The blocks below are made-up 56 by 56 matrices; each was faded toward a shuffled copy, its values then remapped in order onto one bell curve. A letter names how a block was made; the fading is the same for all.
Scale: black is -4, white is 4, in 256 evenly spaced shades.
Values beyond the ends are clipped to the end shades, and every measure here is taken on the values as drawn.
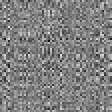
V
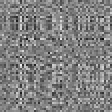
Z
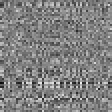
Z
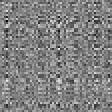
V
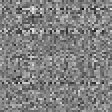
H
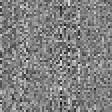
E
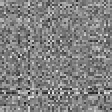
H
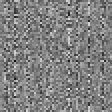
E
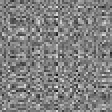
V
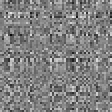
Z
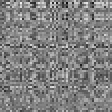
Z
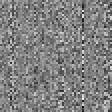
E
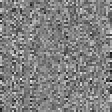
E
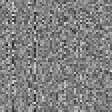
E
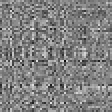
H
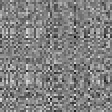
V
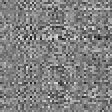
H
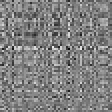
Z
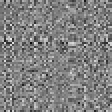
H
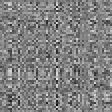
V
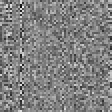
E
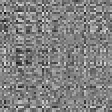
Z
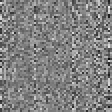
E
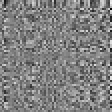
V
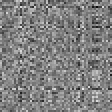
H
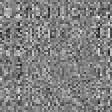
H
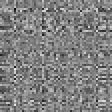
H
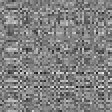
Z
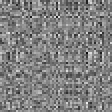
V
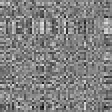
V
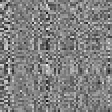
V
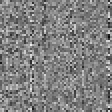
E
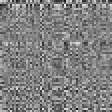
Z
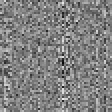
E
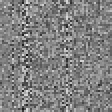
E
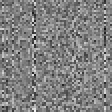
E
